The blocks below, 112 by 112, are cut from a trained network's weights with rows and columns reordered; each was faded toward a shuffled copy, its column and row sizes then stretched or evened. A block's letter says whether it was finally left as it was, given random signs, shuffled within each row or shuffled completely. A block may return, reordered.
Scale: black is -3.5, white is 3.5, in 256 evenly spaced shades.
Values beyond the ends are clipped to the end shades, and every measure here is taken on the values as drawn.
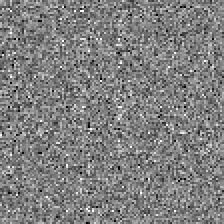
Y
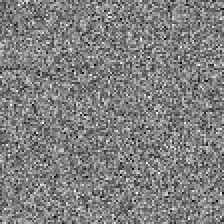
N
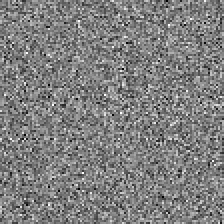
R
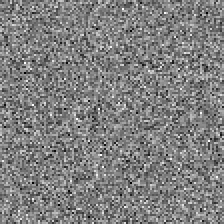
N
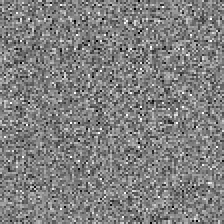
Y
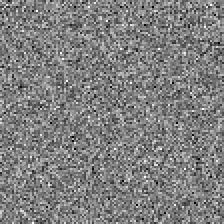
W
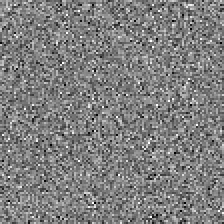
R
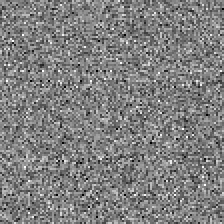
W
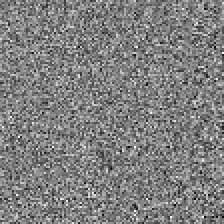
Y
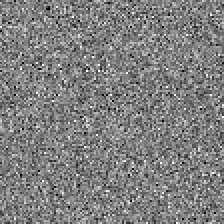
W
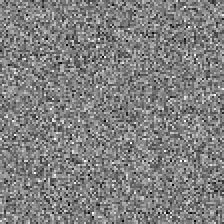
R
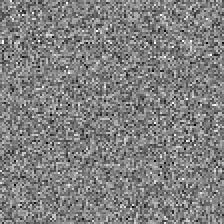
R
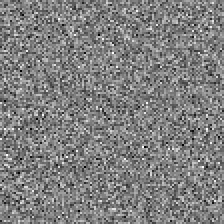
Y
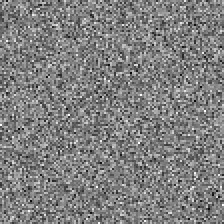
N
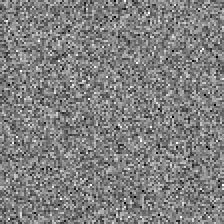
N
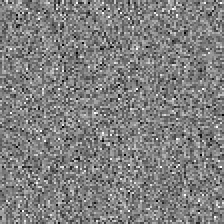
Y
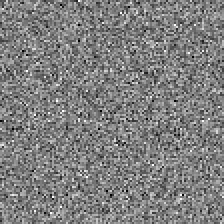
R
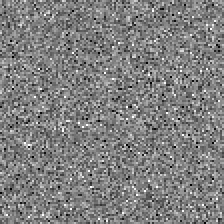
N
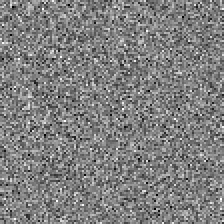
Y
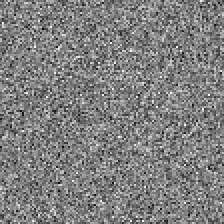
N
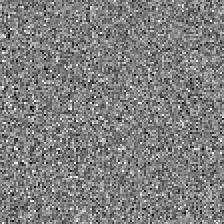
Y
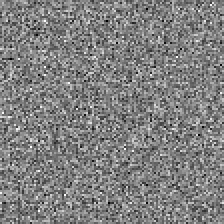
R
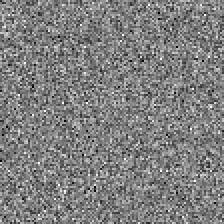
N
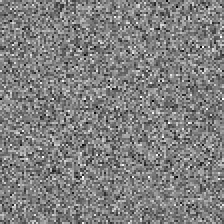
W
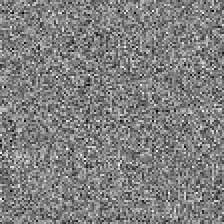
Y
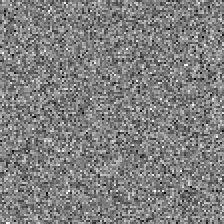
N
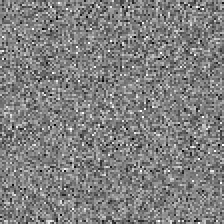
W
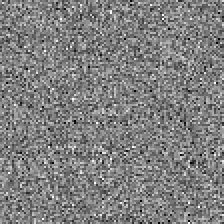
Y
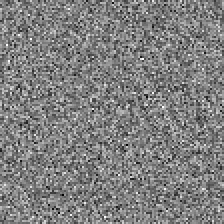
N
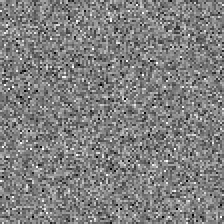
N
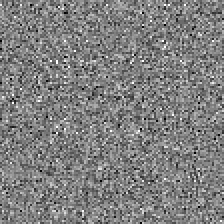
Y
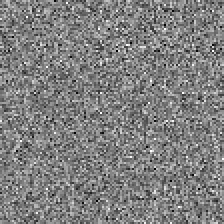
R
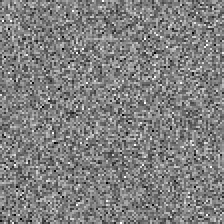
N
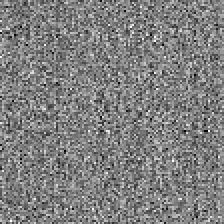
Y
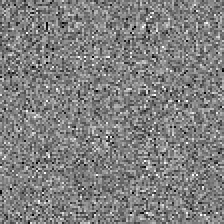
Y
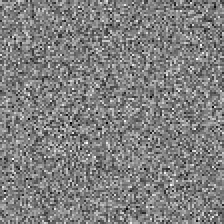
N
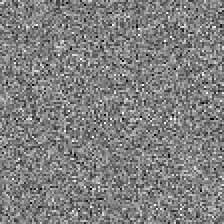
W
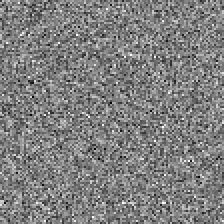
W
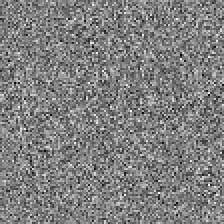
Y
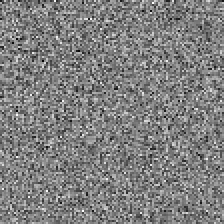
R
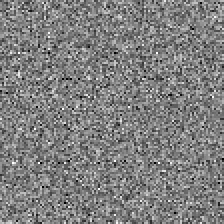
W
